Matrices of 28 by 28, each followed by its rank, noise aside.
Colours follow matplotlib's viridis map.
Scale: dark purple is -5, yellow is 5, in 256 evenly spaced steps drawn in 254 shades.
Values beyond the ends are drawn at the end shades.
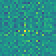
three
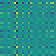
one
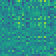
three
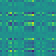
one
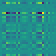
one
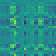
two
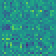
three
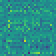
four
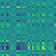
one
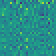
three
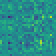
three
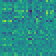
three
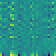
two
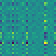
one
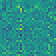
four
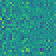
four
